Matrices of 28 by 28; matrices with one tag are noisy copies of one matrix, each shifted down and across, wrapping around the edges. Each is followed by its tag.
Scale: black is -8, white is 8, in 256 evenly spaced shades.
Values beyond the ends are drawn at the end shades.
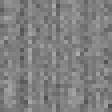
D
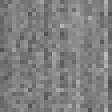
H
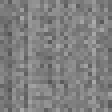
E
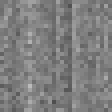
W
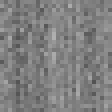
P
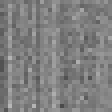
D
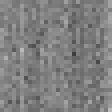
P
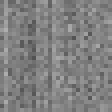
E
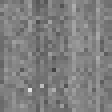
P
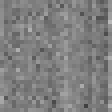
W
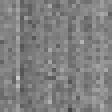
H
